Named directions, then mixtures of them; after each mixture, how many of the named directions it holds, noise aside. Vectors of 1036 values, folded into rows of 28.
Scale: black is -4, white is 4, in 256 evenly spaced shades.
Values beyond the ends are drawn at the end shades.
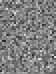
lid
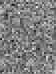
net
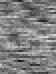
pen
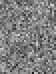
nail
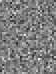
one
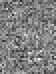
three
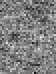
three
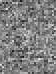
three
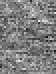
two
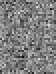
four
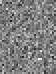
two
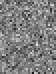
one
